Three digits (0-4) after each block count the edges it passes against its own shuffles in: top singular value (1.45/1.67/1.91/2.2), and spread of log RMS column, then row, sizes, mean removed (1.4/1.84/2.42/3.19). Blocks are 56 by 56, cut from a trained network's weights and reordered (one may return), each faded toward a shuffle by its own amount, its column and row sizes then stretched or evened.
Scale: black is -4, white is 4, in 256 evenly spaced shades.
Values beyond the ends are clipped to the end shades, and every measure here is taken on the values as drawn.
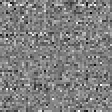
0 1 3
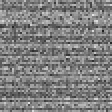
4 0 0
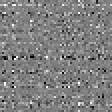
2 2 3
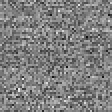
0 0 1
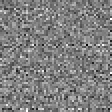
3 0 2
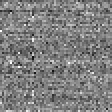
1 1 1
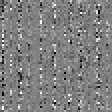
1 4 0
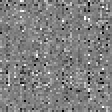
2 3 1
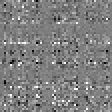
0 3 3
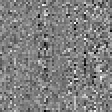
0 3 0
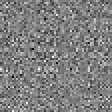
3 2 1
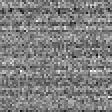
3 1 1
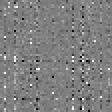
3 3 1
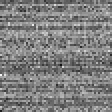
4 0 0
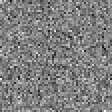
0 1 1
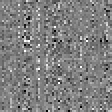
0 4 1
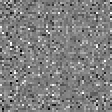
2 2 1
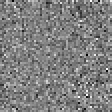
0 2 1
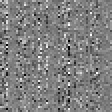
0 4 0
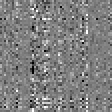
3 4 1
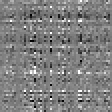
4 4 2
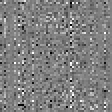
0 4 2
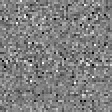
0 1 2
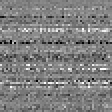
4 1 4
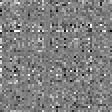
1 3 3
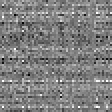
4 3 2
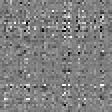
1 3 3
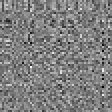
4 2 1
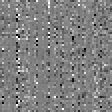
2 4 0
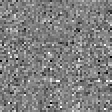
0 2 2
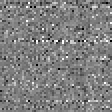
2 0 2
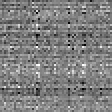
4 3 2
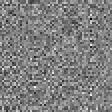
4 2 0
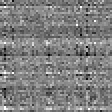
4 3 1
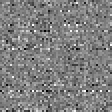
0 1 3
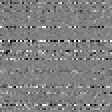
4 0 4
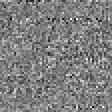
0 1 2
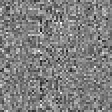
3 2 0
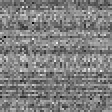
4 2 0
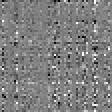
0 4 2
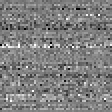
2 1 4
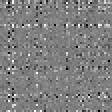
3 3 3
